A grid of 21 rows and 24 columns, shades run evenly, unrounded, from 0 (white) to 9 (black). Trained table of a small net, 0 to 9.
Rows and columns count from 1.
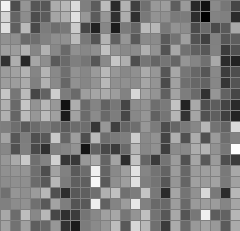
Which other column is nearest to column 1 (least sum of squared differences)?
3
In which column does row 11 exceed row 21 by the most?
24
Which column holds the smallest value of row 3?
1
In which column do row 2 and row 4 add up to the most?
21
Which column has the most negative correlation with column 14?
8
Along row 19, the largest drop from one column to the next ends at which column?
10
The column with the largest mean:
23
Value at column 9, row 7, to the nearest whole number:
4
